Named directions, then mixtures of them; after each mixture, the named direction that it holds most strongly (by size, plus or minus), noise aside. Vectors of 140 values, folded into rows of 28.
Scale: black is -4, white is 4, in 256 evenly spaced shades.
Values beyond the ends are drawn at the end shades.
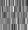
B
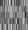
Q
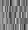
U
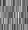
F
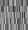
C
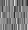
B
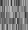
Q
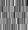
B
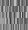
U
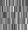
B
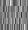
U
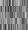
Q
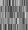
Q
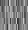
C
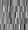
U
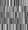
Q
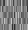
F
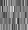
B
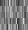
Q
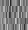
U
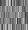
Q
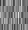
F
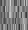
U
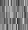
Q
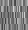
C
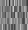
B
